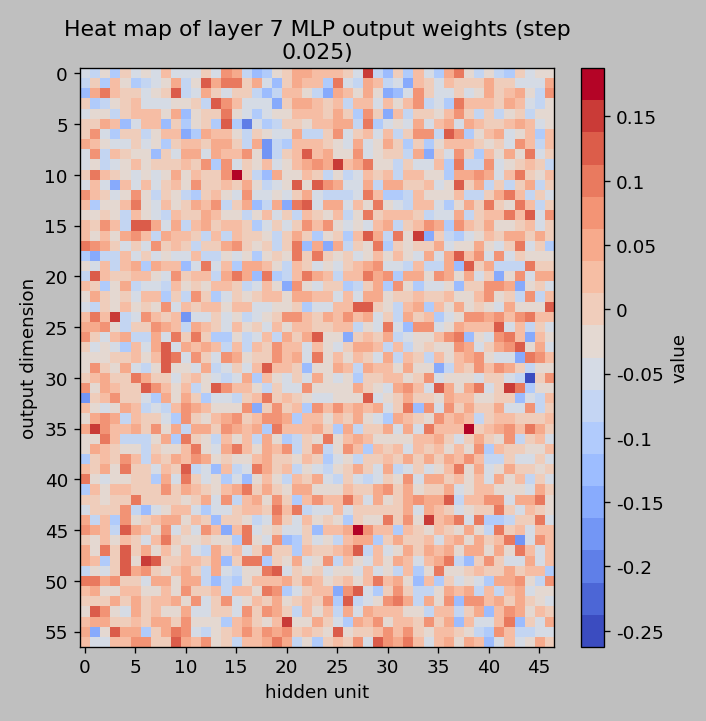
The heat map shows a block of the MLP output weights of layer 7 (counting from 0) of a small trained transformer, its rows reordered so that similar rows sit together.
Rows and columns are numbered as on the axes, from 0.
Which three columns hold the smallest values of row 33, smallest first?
17, 33, 22
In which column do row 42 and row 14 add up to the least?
21
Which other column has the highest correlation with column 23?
11
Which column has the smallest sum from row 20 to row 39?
13
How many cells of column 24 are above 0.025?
9
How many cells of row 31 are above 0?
22
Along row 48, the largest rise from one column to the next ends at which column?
6
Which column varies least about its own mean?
46
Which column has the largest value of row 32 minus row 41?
28
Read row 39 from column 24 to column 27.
-0.075 -0.025 0 0.05
